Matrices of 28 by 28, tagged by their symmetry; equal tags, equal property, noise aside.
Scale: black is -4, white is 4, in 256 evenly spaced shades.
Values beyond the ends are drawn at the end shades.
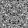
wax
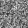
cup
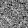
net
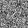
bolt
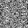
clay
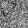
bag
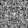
wax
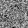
bag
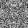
wax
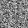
cup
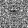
wax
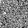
cup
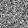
bag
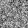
bag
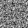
bolt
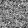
bolt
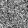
cup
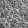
net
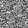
bolt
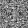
clay
